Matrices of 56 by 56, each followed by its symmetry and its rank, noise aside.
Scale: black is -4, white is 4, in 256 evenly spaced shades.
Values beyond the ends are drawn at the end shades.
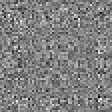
no symmetry, rank eight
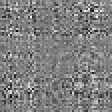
antisymmetric, rank six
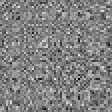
symmetric, rank eight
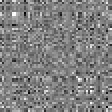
symmetric, rank four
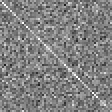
symmetric, rank eight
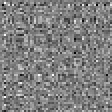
antisymmetric, rank six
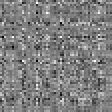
antisymmetric, rank four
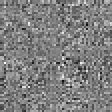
antisymmetric, rank eight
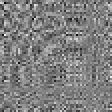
no symmetry, rank six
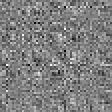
antisymmetric, rank six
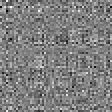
antisymmetric, rank six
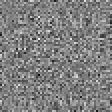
no symmetry, rank eight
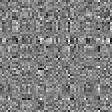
no symmetry, rank four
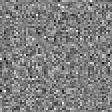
antisymmetric, rank eight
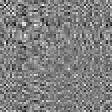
symmetric, rank four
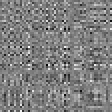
antisymmetric, rank four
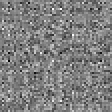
antisymmetric, rank eight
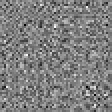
symmetric, rank eight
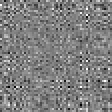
antisymmetric, rank four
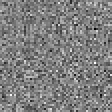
no symmetry, rank eight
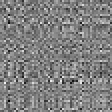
no symmetry, rank four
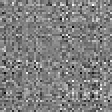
antisymmetric, rank six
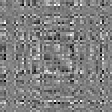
antisymmetric, rank four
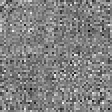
symmetric, rank eight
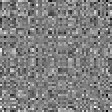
antisymmetric, rank four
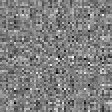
antisymmetric, rank six
